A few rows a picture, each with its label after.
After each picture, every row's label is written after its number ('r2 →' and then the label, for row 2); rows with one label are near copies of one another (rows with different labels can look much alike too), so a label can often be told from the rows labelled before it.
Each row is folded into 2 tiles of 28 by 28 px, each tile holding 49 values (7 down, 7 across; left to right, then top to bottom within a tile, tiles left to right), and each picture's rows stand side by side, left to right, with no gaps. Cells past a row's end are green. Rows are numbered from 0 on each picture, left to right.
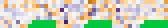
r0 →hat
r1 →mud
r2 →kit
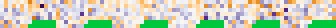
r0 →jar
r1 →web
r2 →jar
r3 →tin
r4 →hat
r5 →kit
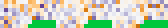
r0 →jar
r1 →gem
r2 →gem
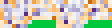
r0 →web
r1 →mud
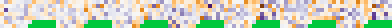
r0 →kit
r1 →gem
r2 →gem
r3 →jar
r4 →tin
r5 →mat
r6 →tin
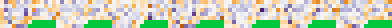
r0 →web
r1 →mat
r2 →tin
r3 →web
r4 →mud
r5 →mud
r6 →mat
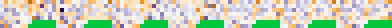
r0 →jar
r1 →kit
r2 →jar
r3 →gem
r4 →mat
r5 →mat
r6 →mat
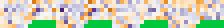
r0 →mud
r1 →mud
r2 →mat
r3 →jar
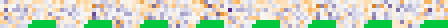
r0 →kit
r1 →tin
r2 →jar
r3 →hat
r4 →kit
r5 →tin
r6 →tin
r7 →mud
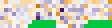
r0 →tin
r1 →kit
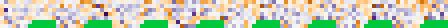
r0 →kit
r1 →hat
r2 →mud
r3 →web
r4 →tin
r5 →jar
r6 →tin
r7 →jar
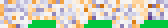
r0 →mat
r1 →gem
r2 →tin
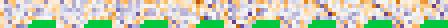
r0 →web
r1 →mat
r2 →web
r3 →jar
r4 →web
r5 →hat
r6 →hat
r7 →jar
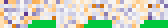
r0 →web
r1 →gem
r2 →tin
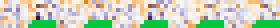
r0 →tin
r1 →jar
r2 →tin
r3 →gem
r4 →hat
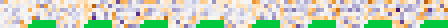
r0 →gem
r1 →tin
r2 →web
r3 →web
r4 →jar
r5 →mat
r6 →mat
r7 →mud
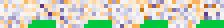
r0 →hat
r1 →kit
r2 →gem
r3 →tin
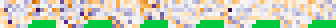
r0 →mud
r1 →web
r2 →jar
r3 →mat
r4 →kit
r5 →jar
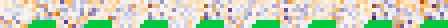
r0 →hat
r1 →web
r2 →tin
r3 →tin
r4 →kit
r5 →kit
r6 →tin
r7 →jar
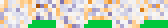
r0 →tin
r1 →mat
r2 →gem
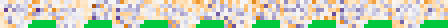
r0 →mud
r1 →tin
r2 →kit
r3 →jar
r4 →jar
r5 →mat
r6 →kit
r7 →mud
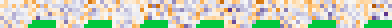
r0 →hat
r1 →mud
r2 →gem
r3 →mat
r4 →mud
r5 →jar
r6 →tin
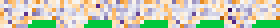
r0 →web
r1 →jar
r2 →web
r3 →web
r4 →kit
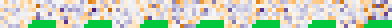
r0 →tin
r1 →mud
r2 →gem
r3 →web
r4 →mud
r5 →kit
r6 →gem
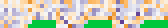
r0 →jar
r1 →web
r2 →web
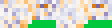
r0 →gem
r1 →gem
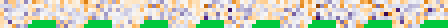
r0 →web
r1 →jar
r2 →gem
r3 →tin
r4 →kit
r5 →tin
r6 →hat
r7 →mud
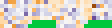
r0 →web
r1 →tin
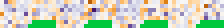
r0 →web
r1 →mud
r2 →mat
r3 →tin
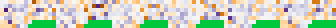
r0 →mud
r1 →gem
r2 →gem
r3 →hat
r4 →kit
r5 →mud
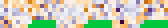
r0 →jar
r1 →gem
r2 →mud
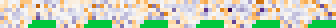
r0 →tin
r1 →gem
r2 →hat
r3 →mud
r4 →mud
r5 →hat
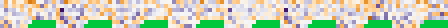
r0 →jar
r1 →kit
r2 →web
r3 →mat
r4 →kit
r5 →kit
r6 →jar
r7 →hat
